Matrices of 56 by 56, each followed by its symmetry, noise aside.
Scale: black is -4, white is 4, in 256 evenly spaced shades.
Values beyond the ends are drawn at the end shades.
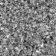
antisymmetric.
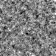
no symmetry.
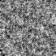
no symmetry.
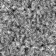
same after a half turn.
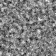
antisymmetric.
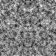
mirrored left to right.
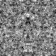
mirrored left to right.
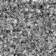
no symmetry.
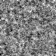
antisymmetric.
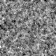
no symmetry.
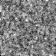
no symmetry.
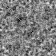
symmetric.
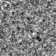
symmetric.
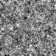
antisymmetric.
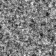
no symmetry.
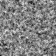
no symmetry.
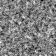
antisymmetric.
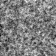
antisymmetric.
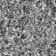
no symmetry.
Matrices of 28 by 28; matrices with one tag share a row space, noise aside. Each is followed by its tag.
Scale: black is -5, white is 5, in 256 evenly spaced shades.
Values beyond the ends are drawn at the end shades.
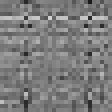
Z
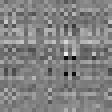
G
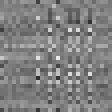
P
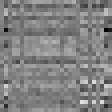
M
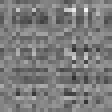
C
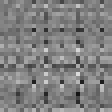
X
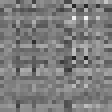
C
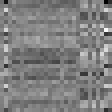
M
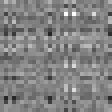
G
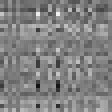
P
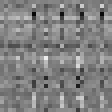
X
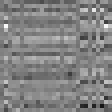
M
